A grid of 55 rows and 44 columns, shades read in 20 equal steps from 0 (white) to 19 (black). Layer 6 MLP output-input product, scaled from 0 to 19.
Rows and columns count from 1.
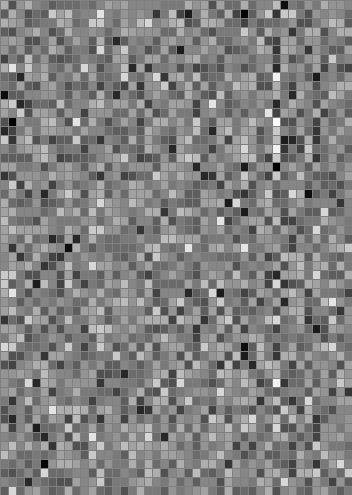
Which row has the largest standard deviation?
2
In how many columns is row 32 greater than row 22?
18
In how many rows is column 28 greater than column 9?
27
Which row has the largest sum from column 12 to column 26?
8
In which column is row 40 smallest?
15
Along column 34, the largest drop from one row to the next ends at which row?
13
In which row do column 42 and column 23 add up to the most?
6
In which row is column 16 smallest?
9
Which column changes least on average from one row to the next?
14
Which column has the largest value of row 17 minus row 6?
36
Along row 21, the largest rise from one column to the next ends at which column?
3
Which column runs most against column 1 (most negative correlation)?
25
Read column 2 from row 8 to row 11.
2 12 11 12
